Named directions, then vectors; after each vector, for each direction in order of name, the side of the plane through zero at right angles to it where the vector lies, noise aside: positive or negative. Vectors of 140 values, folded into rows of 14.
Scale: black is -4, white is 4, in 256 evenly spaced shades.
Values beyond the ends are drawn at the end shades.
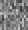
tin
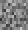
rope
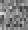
positive, positive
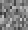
negative, negative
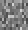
positive, negative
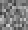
negative, negative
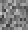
positive, positive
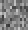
positive, positive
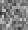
negative, negative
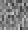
negative, positive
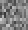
negative, negative
